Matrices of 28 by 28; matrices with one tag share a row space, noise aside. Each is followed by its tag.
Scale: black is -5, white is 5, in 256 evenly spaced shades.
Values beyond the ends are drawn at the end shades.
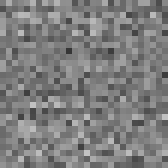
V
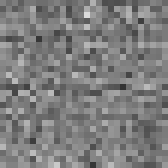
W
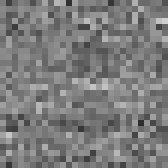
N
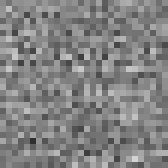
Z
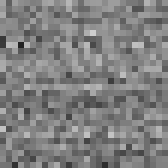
V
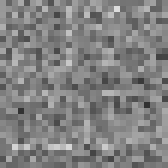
V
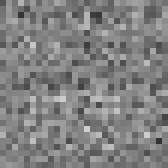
V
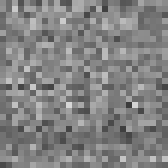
W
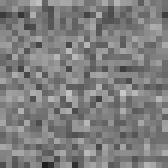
W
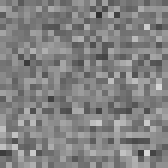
Z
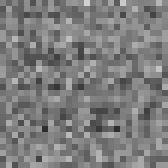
V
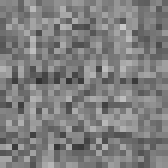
W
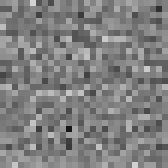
W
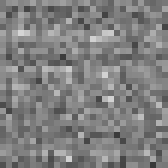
V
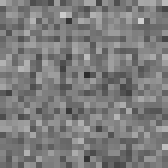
W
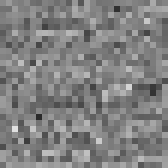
W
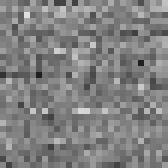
N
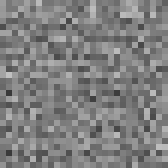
N
